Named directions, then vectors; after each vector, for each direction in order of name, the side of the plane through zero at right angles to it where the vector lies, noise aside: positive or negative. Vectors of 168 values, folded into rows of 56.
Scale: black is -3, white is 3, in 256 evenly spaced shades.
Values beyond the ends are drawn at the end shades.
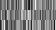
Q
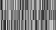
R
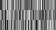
positive, positive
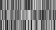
positive, positive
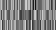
negative, negative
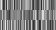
negative, negative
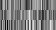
positive, positive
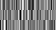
positive, negative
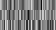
negative, negative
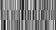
negative, positive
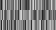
positive, positive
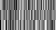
positive, negative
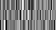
positive, negative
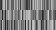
positive, positive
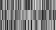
positive, positive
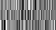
negative, positive
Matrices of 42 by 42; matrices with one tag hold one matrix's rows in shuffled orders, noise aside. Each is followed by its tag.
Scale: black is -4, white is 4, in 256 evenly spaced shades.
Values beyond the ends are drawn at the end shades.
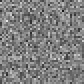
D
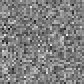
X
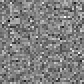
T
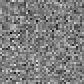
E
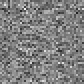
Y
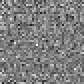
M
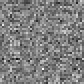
T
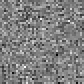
Y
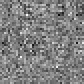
Y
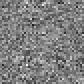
Y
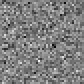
X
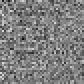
M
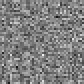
T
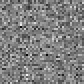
Y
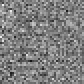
M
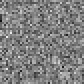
D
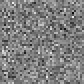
X
